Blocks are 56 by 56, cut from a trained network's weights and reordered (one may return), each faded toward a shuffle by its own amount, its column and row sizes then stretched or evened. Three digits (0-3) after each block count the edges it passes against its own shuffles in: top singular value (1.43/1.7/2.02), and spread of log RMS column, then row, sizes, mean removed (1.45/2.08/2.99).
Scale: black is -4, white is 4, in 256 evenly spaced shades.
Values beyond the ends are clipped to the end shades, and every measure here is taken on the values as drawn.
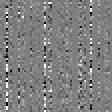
2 3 0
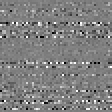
0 0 3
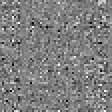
0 2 1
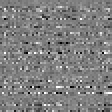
2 0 3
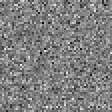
0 0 1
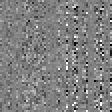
0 3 0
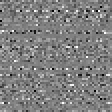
1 0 3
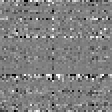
2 1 3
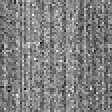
3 0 0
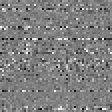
1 0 3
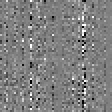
1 3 1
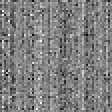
3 2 1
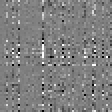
2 3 2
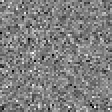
0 0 1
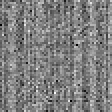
3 0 1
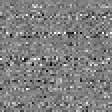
0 0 3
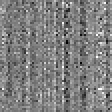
3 2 1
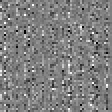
1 3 1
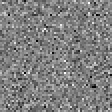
0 0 1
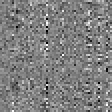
2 2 1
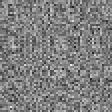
3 1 0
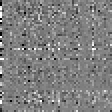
2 2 2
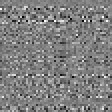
3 0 3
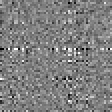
3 2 2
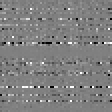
1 0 3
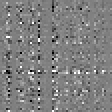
2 3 2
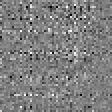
1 2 2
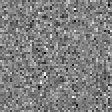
0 2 0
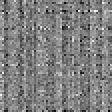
3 1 2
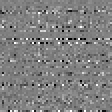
2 1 3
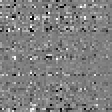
0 2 3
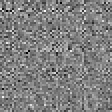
3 1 2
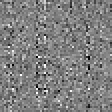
2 2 1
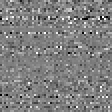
1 1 3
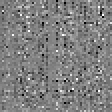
0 2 1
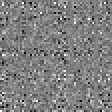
1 2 2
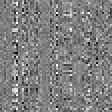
3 3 1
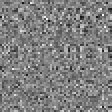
3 0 2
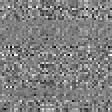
3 0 3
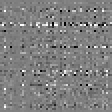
1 2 3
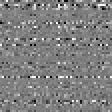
2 1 3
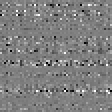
0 0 3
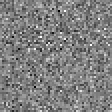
0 1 1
